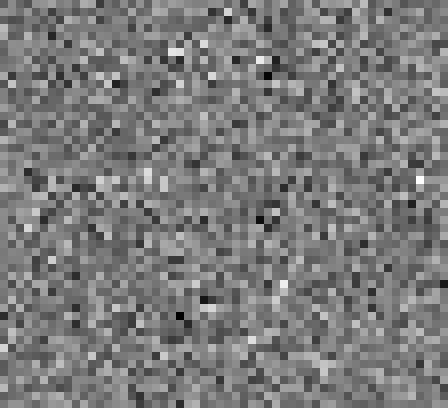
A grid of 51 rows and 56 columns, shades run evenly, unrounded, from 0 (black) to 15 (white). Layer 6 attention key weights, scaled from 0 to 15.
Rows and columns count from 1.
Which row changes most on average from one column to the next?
8
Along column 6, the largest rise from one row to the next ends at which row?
11
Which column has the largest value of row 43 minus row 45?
32
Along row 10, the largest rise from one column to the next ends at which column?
27
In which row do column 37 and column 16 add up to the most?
25
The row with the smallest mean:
28
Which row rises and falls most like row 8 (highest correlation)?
6
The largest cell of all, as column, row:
53, 23
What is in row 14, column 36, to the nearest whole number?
7
